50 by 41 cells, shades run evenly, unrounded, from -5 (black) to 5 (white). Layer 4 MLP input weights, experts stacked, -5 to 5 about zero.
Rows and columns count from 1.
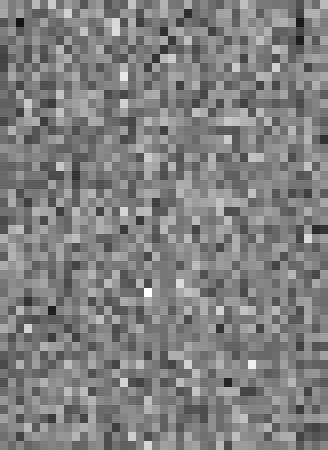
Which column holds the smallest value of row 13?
3
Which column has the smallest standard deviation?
36
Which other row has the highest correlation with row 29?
8
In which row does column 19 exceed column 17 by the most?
33
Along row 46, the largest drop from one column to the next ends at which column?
9
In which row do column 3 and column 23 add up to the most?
32
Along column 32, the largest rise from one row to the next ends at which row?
41
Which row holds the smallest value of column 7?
35
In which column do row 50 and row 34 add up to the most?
19
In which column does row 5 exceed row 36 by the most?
24
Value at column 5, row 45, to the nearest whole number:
1
